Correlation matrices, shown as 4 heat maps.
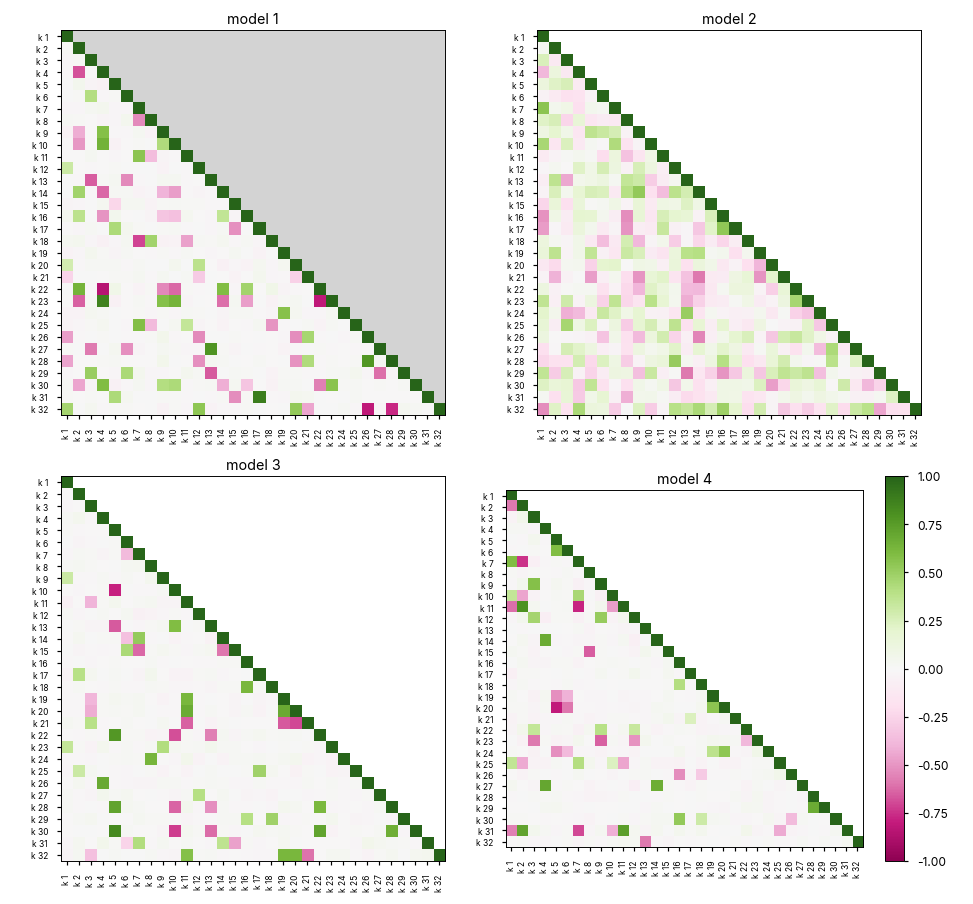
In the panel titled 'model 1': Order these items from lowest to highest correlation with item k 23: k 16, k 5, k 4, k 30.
k 16, k 5, k 30, k 4
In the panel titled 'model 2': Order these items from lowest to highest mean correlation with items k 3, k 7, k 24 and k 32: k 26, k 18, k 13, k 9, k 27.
k 18, k 26, k 27, k 13, k 9
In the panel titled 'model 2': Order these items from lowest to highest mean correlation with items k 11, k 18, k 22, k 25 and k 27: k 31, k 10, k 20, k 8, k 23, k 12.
k 8, k 20, k 31, k 12, k 10, k 23
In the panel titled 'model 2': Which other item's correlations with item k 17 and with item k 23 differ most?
k 1
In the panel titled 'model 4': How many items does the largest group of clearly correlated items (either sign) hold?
7
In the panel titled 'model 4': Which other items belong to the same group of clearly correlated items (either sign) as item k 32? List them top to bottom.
k 13
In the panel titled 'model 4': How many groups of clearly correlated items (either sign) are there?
9
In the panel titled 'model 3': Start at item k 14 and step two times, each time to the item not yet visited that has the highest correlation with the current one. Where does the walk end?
k 31
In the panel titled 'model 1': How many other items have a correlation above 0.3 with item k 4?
4
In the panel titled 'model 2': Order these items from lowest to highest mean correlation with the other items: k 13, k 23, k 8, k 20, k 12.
k 8, k 20, k 13, k 23, k 12
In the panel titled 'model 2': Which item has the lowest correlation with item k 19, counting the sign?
k 21
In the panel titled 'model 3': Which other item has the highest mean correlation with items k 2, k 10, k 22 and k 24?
k 8
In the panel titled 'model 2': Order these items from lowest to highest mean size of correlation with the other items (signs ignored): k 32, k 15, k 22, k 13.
k 15, k 22, k 13, k 32
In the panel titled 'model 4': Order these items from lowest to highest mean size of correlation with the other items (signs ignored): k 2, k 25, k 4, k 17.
k 17, k 4, k 25, k 2
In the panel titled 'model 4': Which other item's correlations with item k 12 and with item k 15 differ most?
k 8
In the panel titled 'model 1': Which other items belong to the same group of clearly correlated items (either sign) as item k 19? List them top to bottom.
k 24
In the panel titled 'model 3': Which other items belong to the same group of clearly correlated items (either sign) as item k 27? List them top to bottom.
k 12
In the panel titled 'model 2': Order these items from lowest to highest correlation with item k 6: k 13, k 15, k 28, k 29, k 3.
k 3, k 29, k 15, k 13, k 28
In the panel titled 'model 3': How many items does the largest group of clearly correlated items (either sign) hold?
6
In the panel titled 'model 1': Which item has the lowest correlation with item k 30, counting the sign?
k 22
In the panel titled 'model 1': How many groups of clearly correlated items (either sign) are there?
6
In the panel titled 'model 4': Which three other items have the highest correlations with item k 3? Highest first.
k 9, k 12, k 22
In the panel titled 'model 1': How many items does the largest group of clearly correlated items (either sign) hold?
9
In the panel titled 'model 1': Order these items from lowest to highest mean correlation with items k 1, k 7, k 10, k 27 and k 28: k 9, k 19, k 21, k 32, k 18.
k 18, k 32, k 19, k 21, k 9
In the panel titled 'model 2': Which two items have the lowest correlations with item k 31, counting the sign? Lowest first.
k 8, k 4
